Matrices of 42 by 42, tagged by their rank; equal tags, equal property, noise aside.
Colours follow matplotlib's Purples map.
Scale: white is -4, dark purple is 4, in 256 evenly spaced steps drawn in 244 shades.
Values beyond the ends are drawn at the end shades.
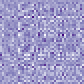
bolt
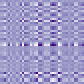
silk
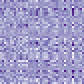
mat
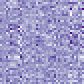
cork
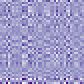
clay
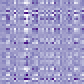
clay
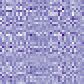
mat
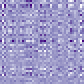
mat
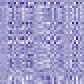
mat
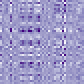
clay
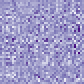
cork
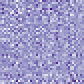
cork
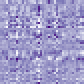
mat
